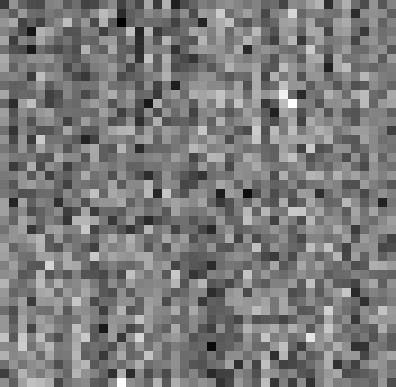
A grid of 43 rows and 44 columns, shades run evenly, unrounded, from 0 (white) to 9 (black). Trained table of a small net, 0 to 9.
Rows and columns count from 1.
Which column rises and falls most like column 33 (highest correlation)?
25
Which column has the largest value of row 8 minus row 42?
37
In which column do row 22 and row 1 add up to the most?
18
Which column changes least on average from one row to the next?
21
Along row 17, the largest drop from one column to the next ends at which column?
35
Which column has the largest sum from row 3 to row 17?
16
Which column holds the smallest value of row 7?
17
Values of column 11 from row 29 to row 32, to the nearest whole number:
2 6 6 5
